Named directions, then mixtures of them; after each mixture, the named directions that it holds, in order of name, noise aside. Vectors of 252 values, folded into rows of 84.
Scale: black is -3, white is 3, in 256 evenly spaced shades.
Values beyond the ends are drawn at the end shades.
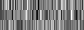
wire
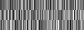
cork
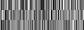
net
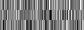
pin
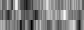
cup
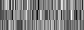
wire.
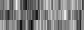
cup, wire.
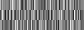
cork, net.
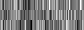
cup, pin.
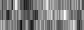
cup.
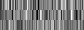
wire.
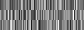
cork.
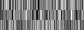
wire.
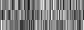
cup, net.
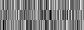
pin.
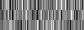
cork, wire.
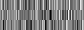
pin.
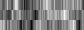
cup.
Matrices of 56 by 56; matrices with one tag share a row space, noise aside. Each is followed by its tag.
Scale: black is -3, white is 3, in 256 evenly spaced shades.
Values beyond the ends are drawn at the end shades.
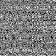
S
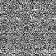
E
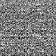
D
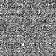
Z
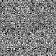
D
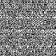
S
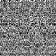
E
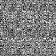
Z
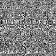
Z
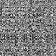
D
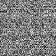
E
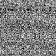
Z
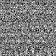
D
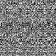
S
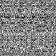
D
